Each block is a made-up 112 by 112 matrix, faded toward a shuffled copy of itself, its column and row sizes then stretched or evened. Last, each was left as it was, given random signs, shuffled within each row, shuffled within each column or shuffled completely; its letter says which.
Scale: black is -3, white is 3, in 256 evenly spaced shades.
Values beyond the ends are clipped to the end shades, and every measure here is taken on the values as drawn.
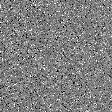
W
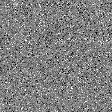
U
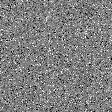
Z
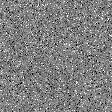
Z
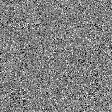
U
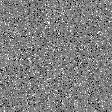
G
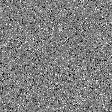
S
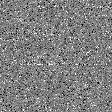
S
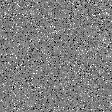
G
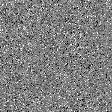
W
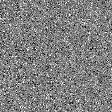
W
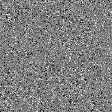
U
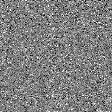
G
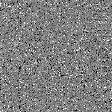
G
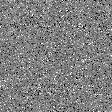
S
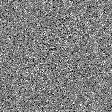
Z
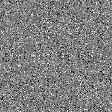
G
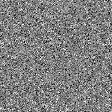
G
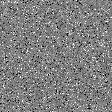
S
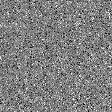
U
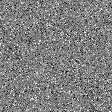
Z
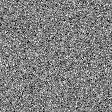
Z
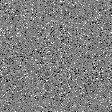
G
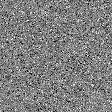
Z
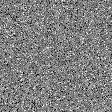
Z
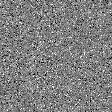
W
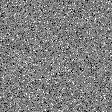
Z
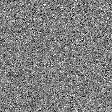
U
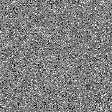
G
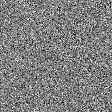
S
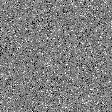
W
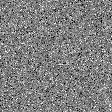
Z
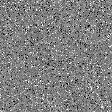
U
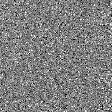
G
